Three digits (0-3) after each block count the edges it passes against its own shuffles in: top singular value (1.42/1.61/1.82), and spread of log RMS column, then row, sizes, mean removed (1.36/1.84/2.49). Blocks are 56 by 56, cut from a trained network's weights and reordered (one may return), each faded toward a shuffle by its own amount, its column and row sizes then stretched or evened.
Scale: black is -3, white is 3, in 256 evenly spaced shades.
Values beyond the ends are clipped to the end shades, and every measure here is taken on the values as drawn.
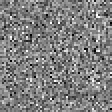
1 2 1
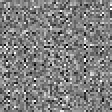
3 3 1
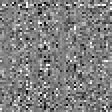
1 3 2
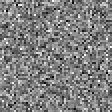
1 0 0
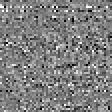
0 1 3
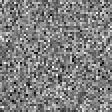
0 0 0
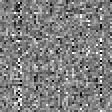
0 3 0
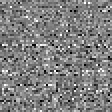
0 0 3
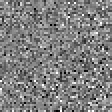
0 1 1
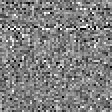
2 0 2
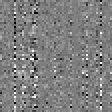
2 3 1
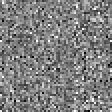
0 2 0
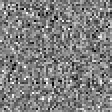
2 0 1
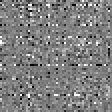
0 3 3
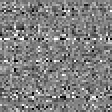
2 2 3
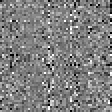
0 3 2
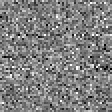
0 0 2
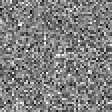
2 0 0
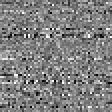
3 0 3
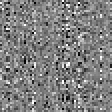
3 3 0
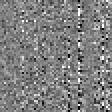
2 3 1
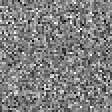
1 0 1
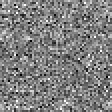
1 0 0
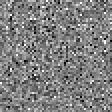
0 1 1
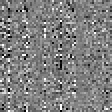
2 3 2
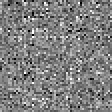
1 2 2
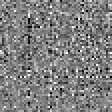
1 2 2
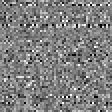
3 1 3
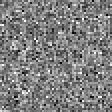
2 0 1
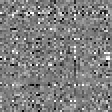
1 2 3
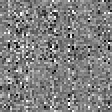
0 3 2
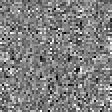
0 2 2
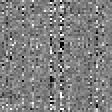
2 3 1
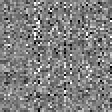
2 3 1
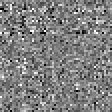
0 2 2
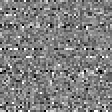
0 0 3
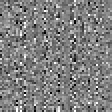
2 3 0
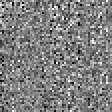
1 2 0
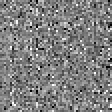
1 2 1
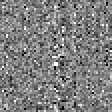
1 2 0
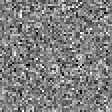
0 2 0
